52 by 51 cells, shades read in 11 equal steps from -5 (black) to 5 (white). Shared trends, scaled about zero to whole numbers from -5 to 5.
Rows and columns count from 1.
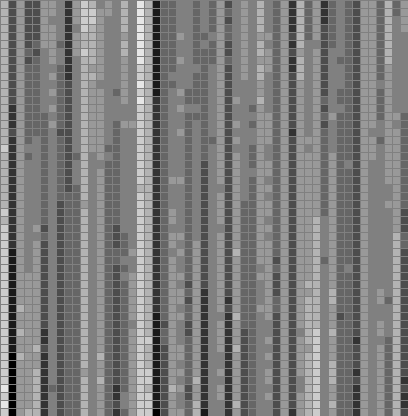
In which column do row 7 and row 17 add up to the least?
20
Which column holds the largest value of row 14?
18
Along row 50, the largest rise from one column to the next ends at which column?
3
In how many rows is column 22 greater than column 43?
40
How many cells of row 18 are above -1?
31
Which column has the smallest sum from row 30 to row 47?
2
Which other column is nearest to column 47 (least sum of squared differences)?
7
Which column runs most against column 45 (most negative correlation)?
19
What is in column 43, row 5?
0
